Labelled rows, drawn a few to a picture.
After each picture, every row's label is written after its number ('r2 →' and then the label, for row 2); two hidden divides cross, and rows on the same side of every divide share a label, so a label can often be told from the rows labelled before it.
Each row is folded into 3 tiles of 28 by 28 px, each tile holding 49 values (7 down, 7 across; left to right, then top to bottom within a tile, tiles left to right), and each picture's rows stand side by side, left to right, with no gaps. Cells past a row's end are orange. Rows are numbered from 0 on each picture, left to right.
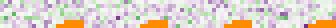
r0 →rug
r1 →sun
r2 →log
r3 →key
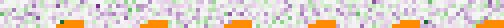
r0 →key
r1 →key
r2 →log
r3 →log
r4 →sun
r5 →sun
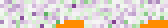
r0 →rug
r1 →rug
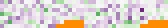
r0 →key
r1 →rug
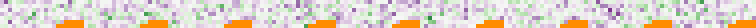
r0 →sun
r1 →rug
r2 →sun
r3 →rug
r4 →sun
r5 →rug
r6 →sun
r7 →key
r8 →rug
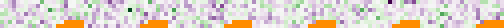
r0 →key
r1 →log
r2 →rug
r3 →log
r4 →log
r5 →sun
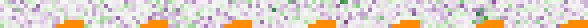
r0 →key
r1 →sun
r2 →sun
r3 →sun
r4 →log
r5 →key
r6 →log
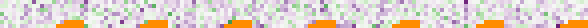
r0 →key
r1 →key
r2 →key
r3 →log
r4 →rug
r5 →rug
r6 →log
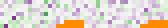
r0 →log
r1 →sun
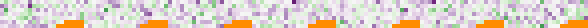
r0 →sun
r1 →log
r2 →log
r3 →sun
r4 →sun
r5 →key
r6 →rug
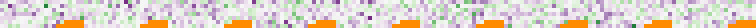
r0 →log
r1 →sun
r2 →rug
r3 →log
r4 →log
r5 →log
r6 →log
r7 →key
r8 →log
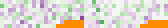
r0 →rug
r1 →sun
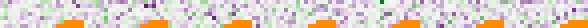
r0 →key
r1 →sun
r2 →rug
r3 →log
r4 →log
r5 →key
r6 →log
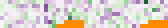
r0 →rug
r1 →key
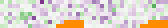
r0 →sun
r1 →key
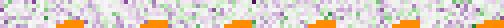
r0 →log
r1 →sun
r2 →sun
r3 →key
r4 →rug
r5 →rug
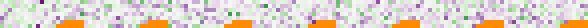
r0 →sun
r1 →sun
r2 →rug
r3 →sun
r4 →sun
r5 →log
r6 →sun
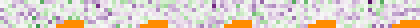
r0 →key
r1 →key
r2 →rug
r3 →key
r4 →log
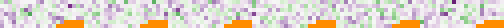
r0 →sun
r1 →key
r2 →key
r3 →sun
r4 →key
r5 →log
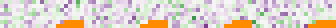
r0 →sun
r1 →rug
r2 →sun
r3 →key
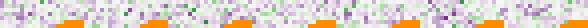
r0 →key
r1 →sun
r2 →log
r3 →key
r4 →log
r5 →key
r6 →key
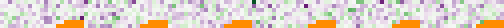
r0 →rug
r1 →key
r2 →log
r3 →rug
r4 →rug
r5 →key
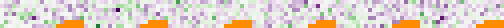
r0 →sun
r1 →log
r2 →log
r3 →rug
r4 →sun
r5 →key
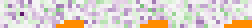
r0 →log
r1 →sun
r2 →rug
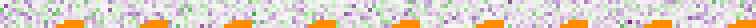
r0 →log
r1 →sun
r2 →sun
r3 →key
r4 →log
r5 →sun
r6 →sun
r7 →key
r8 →key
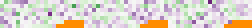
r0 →log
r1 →sun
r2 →sun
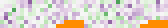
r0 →sun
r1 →rug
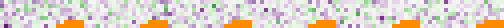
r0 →log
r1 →key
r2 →log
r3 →key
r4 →rug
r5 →sun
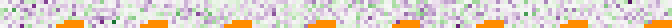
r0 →rug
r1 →key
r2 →key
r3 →log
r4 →sun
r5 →log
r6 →sun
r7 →sun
